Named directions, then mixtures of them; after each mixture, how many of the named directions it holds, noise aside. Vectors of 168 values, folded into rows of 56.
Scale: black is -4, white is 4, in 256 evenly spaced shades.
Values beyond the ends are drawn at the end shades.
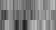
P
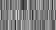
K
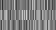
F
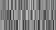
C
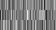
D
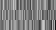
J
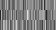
one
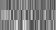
two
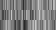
four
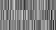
four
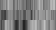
one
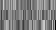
two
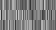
three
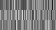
two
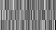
three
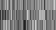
two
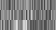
four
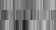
one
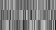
four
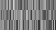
two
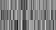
three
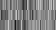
two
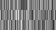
two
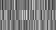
one
